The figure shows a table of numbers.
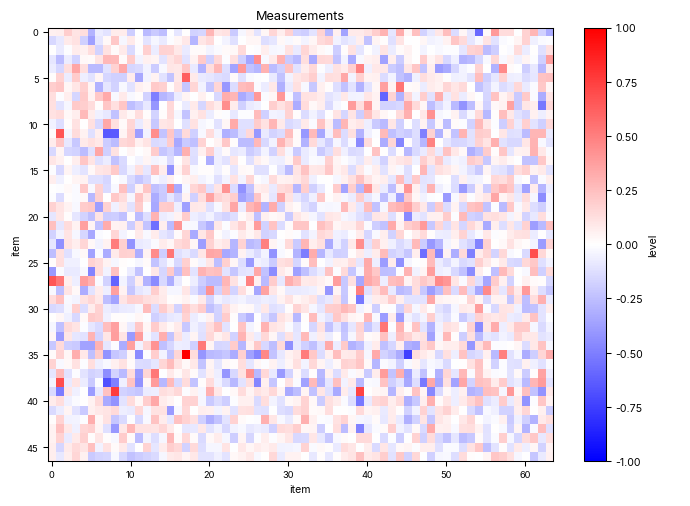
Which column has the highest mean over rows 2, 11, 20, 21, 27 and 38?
1
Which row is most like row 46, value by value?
16
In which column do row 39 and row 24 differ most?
61
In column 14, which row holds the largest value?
33
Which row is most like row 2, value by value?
45
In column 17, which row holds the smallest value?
19
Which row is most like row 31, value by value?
25
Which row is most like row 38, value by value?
11
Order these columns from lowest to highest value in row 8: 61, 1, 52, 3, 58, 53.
52, 53, 1, 61, 3, 58
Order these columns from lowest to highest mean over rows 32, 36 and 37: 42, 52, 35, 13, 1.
35, 1, 52, 13, 42
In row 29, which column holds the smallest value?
39
